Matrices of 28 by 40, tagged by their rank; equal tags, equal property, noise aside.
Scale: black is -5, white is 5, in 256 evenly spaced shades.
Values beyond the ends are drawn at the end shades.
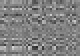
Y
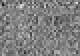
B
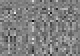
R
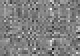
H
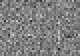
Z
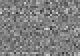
B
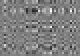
Y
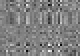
Y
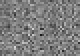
B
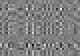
Y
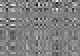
Y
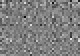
H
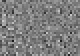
B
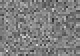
Z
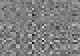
R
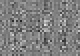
H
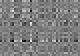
Y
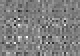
R
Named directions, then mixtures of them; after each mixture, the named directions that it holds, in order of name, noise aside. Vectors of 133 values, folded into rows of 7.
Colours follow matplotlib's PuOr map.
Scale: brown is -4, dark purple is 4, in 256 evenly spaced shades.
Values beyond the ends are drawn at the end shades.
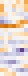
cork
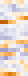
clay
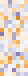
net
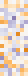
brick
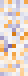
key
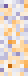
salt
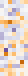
clay, key.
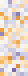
net.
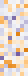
brick, salt.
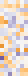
brick.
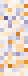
brick, salt.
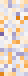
clay, net.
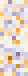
net.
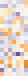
net, salt.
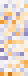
clay, key, salt.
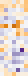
brick, cork.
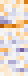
cork.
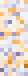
net, salt.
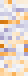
brick, clay, key.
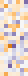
key, salt.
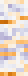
clay.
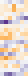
clay.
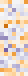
clay, cork, key.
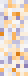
net.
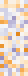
brick.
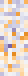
key.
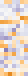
clay, key.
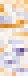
cork.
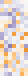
brick, key.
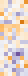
cork, net.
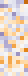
key, net, salt.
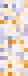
clay, salt.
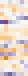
clay.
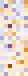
key, salt.
